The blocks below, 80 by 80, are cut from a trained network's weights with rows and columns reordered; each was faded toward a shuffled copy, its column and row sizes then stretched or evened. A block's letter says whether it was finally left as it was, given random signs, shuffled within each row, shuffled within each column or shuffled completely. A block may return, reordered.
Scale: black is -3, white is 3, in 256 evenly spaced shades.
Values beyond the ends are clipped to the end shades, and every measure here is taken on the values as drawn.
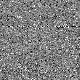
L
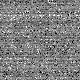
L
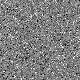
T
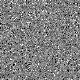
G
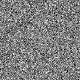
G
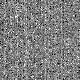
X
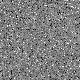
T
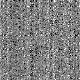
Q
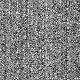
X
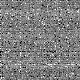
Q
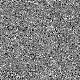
L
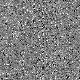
X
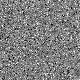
T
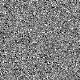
G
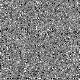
G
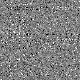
G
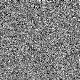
L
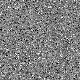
L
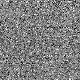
L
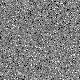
T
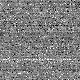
L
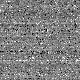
L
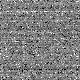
L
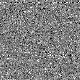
L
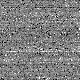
L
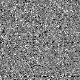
G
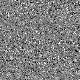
L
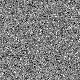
T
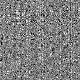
Q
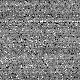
L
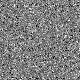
L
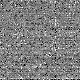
Q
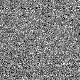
L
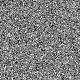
T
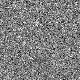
L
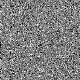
G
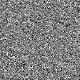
G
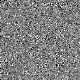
G
